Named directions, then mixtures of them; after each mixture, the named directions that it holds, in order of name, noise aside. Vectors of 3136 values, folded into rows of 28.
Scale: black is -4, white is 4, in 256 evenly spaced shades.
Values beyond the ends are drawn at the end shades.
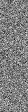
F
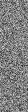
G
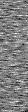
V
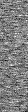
G, V.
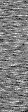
V.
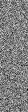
F, G.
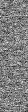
F, V.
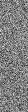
G.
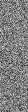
G.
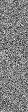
F, G.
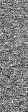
G, V.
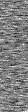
V.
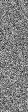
G.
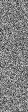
G.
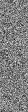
F, G.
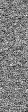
F, V.
